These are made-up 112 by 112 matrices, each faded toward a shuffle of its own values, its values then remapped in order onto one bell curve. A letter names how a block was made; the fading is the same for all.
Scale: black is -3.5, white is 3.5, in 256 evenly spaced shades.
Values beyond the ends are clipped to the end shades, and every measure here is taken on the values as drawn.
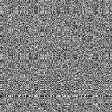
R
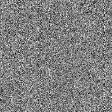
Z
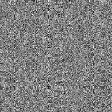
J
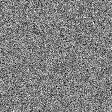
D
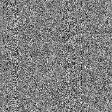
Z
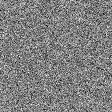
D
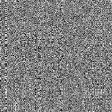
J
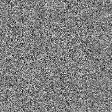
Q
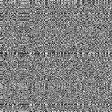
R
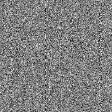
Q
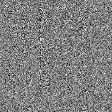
Q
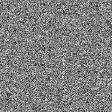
Q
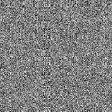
J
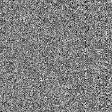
Q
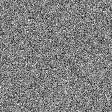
D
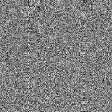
J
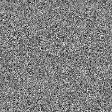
Q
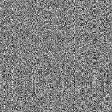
J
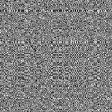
R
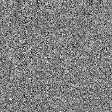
Q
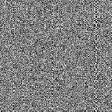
J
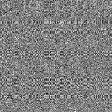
R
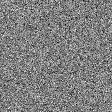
D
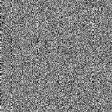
J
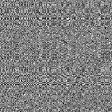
R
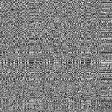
R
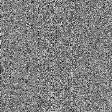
Z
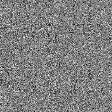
Q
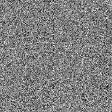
Q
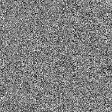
Q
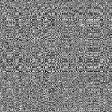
R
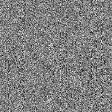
Z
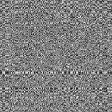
R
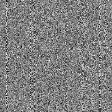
Z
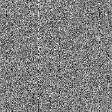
Z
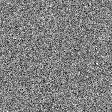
D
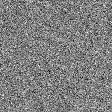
D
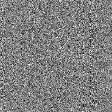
Z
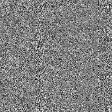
Q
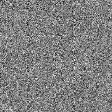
Q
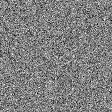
D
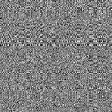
R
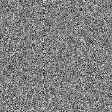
Q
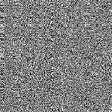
J
